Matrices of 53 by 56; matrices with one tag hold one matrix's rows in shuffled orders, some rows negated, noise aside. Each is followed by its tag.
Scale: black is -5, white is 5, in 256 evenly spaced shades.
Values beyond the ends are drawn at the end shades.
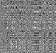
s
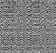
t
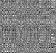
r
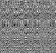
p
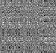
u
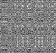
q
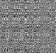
p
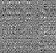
u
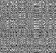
s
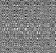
p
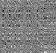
u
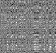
s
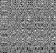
q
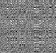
s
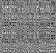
r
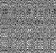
q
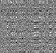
s
